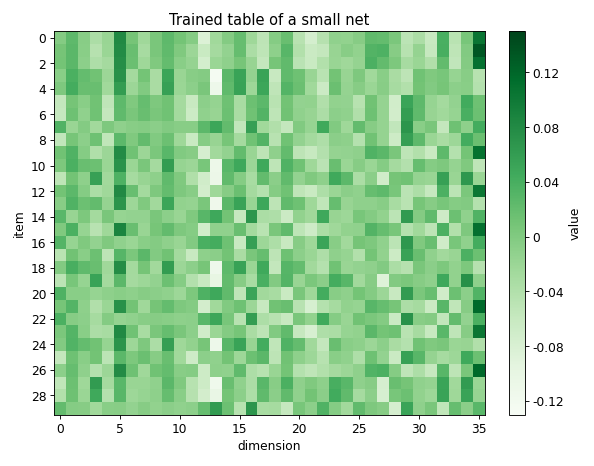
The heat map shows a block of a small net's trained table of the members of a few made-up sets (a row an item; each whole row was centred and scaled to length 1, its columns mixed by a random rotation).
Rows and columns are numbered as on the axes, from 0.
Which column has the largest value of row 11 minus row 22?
32
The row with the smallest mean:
23
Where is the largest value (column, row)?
35, 1
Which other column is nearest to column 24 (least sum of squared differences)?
10
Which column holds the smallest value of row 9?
12
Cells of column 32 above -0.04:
24
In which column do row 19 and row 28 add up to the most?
34
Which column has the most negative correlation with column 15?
29
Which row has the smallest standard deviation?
17
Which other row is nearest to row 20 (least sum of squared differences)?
16
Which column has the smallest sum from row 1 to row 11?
13
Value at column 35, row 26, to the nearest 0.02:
0.12
